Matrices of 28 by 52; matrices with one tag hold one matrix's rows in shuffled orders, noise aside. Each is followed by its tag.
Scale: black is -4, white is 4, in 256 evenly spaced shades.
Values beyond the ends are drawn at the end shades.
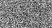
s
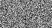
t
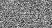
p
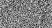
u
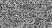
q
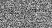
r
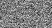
p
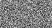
u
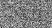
s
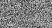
r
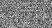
p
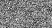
q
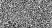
u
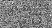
s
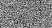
s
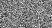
t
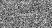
p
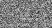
p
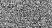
s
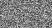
p
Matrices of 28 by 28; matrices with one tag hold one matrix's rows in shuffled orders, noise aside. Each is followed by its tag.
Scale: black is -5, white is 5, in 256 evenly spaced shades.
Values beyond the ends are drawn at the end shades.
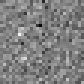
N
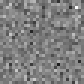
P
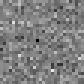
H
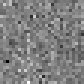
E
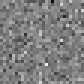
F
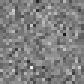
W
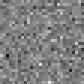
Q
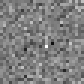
F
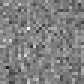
E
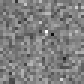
F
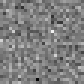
H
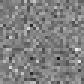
P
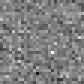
H
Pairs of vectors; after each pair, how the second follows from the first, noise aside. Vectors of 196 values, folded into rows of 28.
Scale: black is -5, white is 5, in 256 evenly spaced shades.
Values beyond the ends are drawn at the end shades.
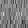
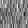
reversed, negated.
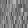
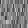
reversed, negated.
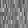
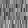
reversed, negated.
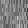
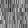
reversed, negated.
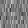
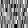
reversed, negated, scaled up.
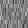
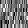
wrapped around, scaled up.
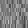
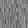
negated, shrunk.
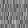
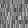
sign-scrambled.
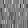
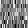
reversed, negated, scaled up.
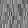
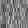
sign-scrambled.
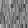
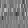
wrapped around, negated, partly zeroed.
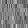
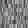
sign-scrambled.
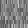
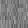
negated, shrunk.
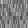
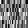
wrapped around, scaled up.
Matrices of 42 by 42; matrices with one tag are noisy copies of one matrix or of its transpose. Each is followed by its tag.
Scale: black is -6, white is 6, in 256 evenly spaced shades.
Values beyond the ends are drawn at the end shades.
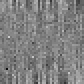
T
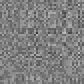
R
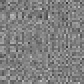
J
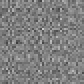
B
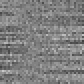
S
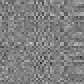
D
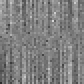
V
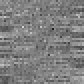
T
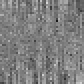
T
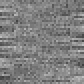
T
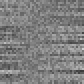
S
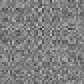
B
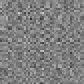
B
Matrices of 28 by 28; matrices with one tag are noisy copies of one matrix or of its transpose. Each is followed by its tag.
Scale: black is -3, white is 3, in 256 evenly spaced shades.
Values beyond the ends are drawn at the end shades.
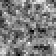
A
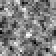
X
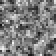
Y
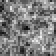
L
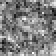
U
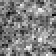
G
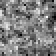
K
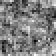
U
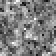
X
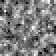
Y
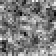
U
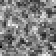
X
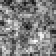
L
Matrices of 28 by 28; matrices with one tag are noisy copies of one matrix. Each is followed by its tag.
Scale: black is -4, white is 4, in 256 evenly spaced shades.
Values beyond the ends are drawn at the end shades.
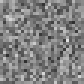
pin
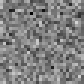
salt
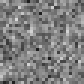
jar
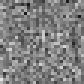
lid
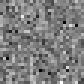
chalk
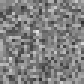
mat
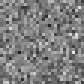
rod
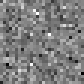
chalk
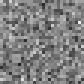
pin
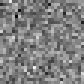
mat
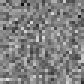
lid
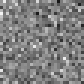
rod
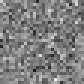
salt
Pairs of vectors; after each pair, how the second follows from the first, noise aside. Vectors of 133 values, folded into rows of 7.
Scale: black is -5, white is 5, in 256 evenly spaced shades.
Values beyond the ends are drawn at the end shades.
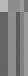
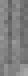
reversed, shrunk.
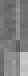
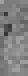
wrapped around, negated, partly zeroed.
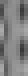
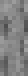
reversed, shrunk.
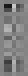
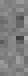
wrapped around, shrunk.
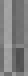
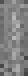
wrapped around, partly zeroed.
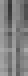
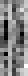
wrapped around, scaled up.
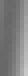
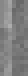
wrapped around, shrunk.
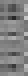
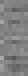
reversed, shrunk.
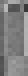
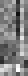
wrapped around, negated, scaled up.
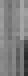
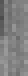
reversed, shrunk.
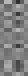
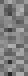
reversed.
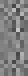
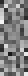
wrapped around, scaled up.
